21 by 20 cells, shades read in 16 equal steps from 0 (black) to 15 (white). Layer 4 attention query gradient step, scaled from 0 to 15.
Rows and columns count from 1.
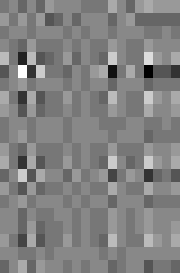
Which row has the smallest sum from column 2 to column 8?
5
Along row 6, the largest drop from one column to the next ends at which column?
4
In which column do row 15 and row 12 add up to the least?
3
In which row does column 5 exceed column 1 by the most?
6
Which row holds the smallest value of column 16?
2
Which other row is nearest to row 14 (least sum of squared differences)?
21
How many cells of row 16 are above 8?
1
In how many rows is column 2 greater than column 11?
4
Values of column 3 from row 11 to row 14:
9 6 3 12
